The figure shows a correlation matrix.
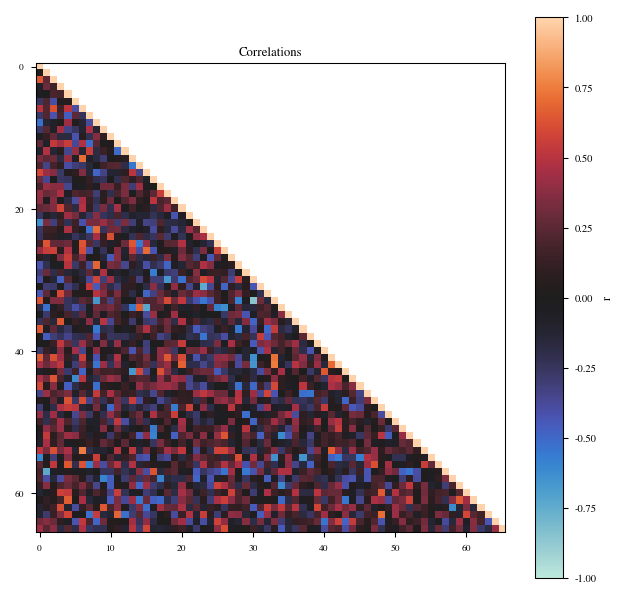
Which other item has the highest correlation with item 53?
1
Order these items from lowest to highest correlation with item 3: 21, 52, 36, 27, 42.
21, 52, 27, 42, 36
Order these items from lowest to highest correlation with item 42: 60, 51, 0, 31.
31, 60, 0, 51
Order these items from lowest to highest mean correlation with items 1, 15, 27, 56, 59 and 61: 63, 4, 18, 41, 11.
63, 18, 11, 41, 4
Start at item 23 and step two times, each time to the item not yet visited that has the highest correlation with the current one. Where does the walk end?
28
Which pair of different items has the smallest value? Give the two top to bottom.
30, 33
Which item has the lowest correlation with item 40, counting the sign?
64
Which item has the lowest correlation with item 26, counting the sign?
34
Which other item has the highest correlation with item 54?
6
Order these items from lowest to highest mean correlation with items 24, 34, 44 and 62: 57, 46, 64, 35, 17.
57, 64, 35, 46, 17
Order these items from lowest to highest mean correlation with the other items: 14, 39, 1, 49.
14, 49, 1, 39
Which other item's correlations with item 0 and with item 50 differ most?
15
